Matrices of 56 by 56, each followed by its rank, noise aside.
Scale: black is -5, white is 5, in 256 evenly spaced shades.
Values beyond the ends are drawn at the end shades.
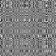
three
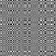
one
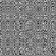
four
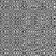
four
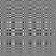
one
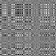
two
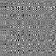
three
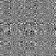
four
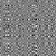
three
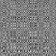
three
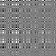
one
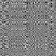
three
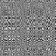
three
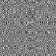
four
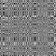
two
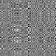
three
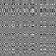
two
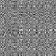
four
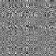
four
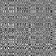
three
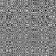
four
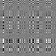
one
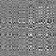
three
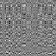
three
